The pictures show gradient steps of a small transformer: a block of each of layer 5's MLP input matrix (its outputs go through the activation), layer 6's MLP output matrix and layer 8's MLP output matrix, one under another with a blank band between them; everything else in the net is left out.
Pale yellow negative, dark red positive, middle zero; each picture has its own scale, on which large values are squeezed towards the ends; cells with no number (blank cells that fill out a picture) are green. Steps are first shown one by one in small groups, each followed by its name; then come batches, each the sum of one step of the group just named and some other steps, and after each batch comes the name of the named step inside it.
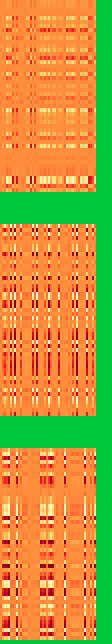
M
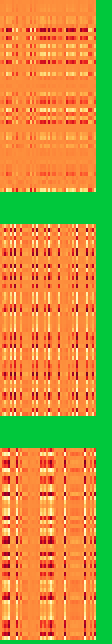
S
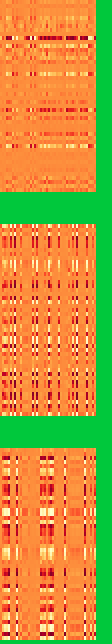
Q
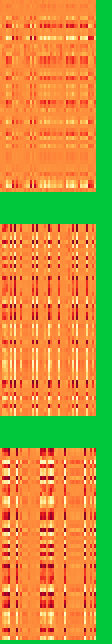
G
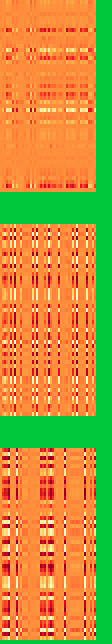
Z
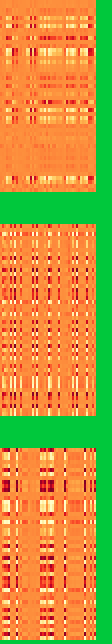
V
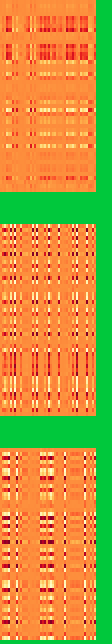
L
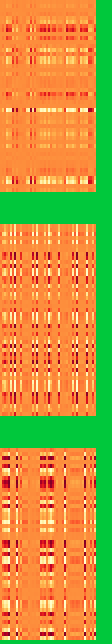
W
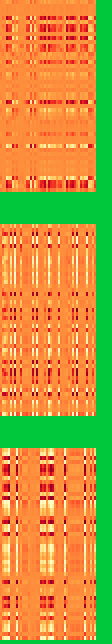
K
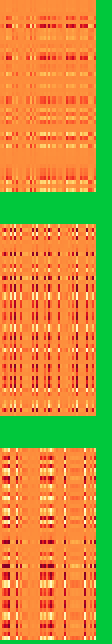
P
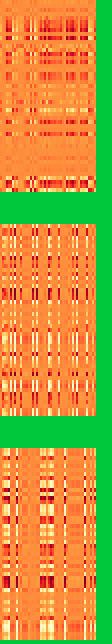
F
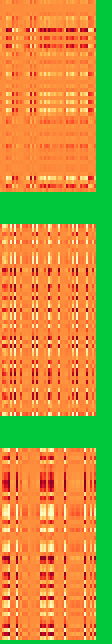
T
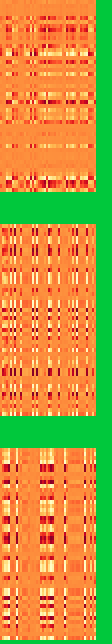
K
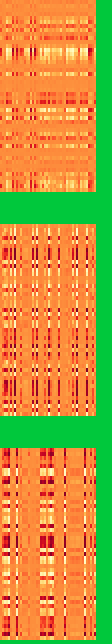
W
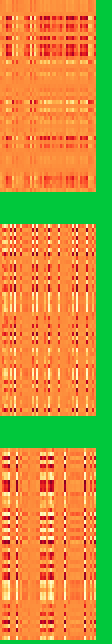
L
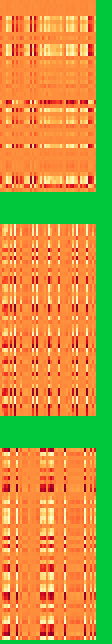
V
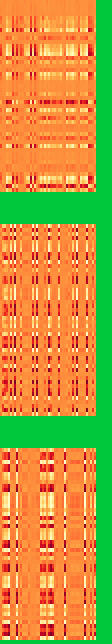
M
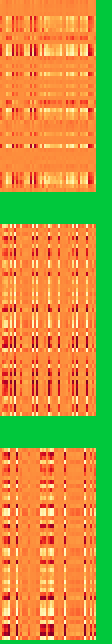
T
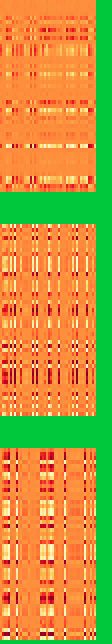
K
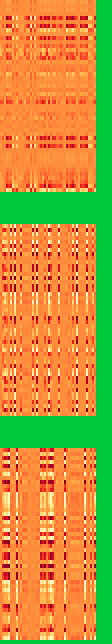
P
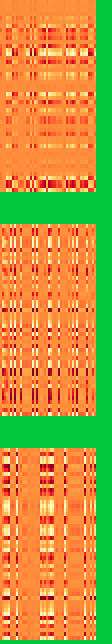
T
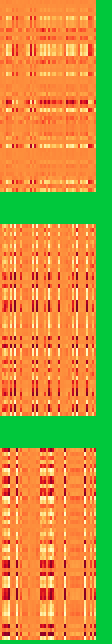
S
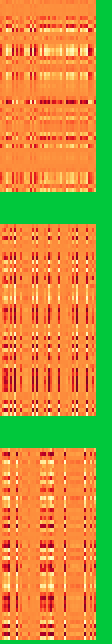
P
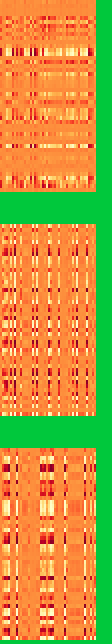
K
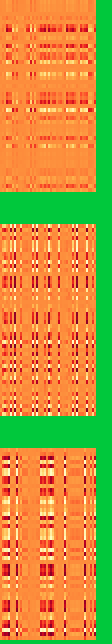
Z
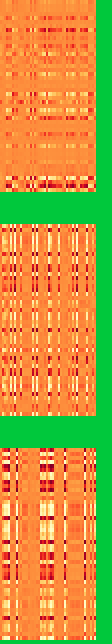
M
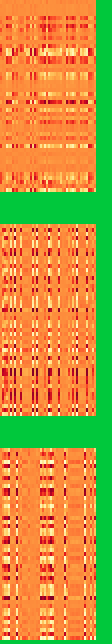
P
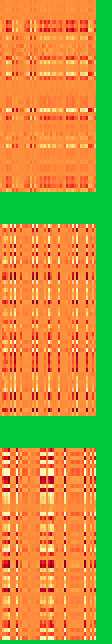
L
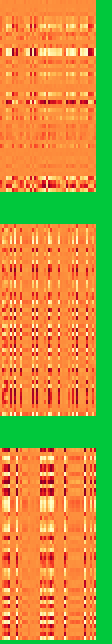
V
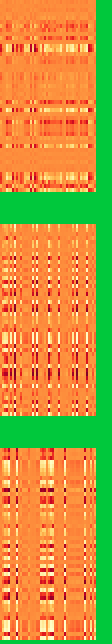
F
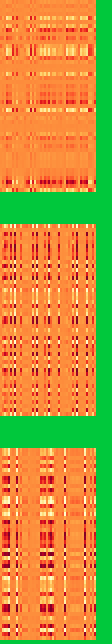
Z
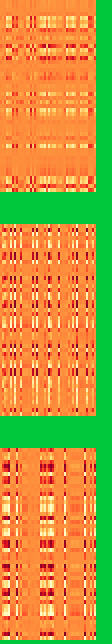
M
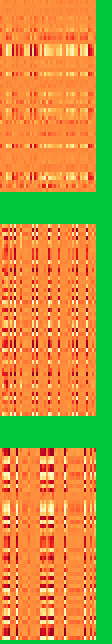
V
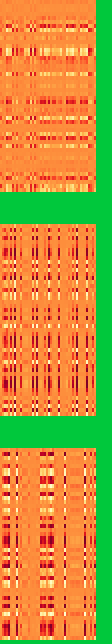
P
